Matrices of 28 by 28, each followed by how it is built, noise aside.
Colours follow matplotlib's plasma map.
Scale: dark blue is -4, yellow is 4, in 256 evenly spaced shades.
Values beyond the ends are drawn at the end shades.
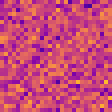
Hankel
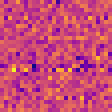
uneven rows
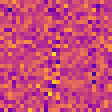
uneven columns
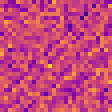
Hankel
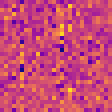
uneven columns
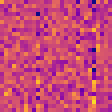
uneven columns
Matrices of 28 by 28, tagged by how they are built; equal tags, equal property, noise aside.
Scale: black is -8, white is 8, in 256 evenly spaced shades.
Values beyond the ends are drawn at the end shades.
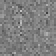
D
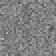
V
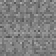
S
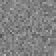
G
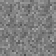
S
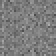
V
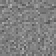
S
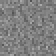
V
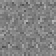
S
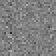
D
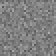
G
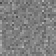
D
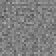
S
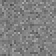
V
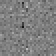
D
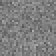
G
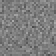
S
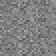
V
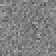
G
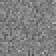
S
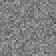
G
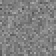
G
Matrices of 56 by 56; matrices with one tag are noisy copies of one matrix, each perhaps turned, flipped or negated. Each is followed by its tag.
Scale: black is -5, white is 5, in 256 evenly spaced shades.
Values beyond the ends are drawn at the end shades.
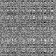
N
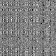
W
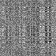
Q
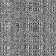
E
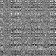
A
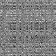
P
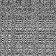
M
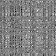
P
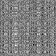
N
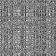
P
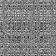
P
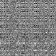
W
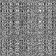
N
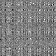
W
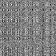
W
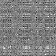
E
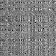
M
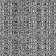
N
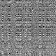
M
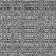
E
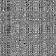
E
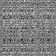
N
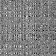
M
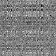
Q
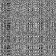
E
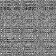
E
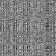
E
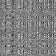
W
